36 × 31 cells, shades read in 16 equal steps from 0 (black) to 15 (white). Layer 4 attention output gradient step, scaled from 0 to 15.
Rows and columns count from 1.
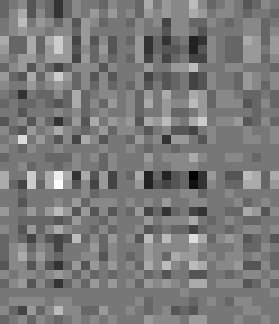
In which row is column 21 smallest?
15
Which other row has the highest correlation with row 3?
16
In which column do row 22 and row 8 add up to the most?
22
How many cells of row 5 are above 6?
15
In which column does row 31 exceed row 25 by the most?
7
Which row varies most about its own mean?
20
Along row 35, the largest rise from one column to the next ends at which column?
4
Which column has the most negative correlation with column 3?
12
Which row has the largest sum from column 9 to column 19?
14
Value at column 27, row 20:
5
